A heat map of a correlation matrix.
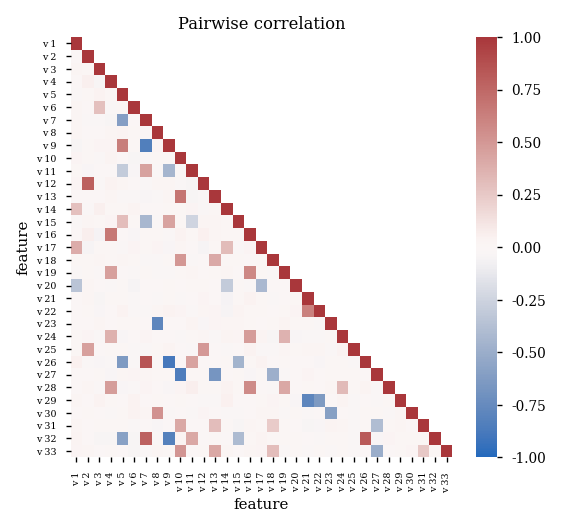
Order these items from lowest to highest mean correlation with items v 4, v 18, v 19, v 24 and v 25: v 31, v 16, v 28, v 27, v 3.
v 27, v 3, v 31, v 28, v 16
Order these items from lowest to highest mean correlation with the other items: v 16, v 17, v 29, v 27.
v 27, v 29, v 17, v 16
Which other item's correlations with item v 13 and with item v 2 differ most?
v 12
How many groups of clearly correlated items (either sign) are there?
8
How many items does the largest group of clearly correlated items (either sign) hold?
7
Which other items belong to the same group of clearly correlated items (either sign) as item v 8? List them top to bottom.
v 23, v 30
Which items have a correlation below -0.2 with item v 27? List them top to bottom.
v 10, v 13, v 18, v 31, v 33
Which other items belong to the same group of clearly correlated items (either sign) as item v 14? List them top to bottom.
v 1, v 17, v 20
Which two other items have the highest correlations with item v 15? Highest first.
v 9, v 5
